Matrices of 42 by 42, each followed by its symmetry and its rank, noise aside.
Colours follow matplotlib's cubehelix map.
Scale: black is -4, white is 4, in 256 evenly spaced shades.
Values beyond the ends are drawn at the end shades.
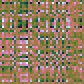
no symmetry, rank two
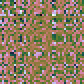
no symmetry, rank three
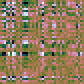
no symmetry, rank two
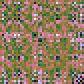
symmetric, rank three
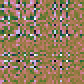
antisymmetric, rank two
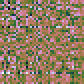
no symmetry, rank three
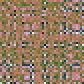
symmetric, rank three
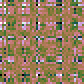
no symmetry, rank two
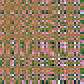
no symmetry, rank two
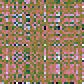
no symmetry, rank two
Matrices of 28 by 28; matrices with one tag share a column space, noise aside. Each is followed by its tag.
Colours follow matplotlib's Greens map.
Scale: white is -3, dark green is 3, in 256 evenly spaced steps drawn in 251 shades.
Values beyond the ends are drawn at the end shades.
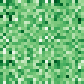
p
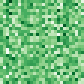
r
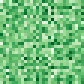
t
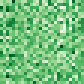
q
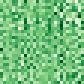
q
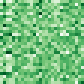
r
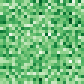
r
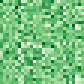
t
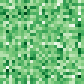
t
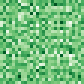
q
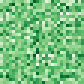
q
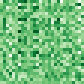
q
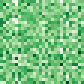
q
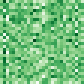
p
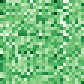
r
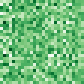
q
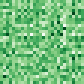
r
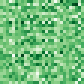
q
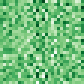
q
